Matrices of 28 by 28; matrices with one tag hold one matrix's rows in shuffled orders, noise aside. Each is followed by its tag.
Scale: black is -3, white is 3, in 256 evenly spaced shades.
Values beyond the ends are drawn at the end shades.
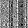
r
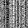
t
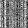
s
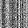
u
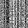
t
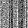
r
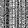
t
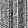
r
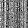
s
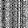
u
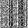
r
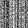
t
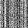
s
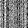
s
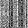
r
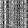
s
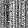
t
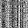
u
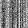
u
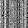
s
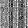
r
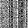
r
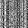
s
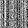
s
